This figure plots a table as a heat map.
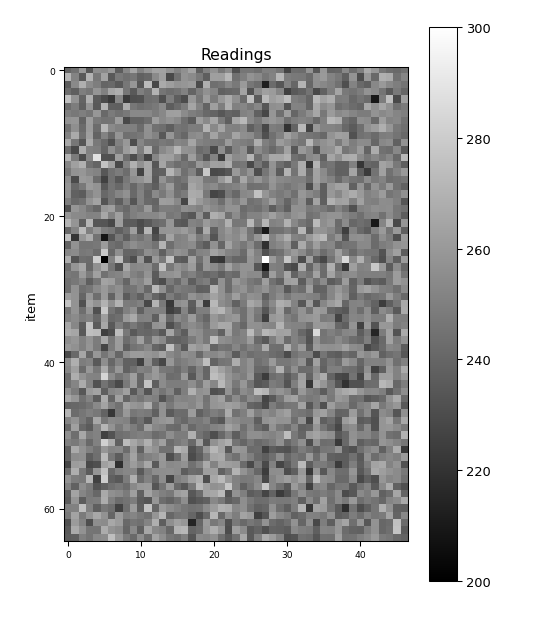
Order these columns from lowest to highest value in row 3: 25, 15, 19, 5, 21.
25, 21, 15, 5, 19
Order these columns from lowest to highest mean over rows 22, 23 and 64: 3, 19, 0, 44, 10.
10, 44, 0, 3, 19
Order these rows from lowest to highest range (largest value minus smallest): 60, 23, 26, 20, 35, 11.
20, 11, 35, 60, 23, 26
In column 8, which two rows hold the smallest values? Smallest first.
4, 7
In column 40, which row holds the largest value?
26
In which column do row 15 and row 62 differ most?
17
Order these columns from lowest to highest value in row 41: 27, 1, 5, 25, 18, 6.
27, 6, 18, 25, 1, 5
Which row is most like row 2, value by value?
22
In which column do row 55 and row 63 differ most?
16
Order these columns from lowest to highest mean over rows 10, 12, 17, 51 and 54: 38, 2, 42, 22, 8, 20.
2, 20, 42, 38, 8, 22
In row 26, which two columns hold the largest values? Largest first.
27, 38
